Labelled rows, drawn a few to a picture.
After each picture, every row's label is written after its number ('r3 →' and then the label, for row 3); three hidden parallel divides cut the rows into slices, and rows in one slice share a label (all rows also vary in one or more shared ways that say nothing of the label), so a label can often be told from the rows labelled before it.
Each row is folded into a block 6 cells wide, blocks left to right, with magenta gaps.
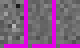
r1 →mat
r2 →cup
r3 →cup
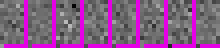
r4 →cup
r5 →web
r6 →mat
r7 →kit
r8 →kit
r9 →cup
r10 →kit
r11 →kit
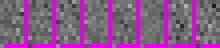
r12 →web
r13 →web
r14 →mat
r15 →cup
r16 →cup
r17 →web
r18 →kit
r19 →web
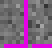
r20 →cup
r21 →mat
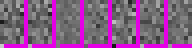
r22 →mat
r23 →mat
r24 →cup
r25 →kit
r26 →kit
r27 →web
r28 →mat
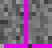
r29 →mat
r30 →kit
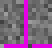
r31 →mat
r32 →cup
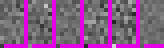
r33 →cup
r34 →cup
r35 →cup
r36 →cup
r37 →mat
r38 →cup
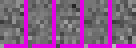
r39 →web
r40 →web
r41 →web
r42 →web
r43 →mat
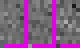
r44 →web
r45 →web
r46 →web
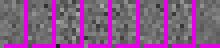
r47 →cup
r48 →web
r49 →kit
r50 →cup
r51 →kit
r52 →web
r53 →kit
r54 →cup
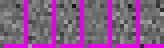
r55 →web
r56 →web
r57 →mat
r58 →web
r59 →mat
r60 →cup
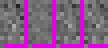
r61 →mat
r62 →web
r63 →mat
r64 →mat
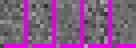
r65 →cup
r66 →mat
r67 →cup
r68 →mat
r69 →web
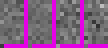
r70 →cup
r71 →cup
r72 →mat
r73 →kit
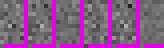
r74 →kit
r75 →mat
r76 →web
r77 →kit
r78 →mat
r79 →cup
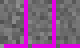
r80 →web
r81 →cup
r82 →cup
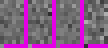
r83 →web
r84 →web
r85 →cup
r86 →kit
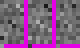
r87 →cup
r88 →web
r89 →mat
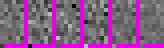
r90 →kit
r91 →kit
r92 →mat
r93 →mat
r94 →web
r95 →cup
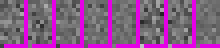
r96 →cup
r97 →kit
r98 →cup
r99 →web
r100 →web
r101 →mat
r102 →mat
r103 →web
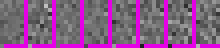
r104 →web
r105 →cup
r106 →web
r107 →cup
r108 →mat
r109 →cup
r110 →cup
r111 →mat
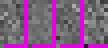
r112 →mat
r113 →cup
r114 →cup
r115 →kit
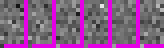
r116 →web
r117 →mat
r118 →web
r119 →kit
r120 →web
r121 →web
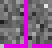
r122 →mat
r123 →kit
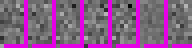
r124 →web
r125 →kit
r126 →mat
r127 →cup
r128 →mat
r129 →web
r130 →kit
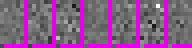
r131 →cup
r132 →kit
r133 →web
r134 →cup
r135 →kit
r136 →kit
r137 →cup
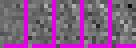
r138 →web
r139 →cup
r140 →kit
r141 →kit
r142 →mat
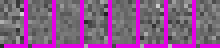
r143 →kit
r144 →cup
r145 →cup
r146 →mat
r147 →cup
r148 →cup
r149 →web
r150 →kit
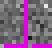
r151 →web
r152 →kit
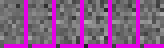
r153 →web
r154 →web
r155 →kit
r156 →kit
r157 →cup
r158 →cup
